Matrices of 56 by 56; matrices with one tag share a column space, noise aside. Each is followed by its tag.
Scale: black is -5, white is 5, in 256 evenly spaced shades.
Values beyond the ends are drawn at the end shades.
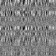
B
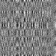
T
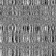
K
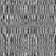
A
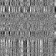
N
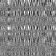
B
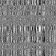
K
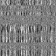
K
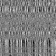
N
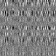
B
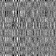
T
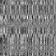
A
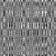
T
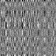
T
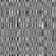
T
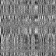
A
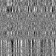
N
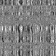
K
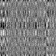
T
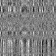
N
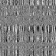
K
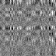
B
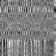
N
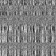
K
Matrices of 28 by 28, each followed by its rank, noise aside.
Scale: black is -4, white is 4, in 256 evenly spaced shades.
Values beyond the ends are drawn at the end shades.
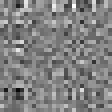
three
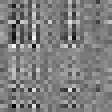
two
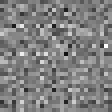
five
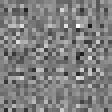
four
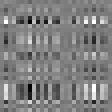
one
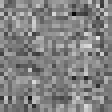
four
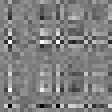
one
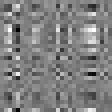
one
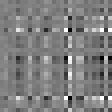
one
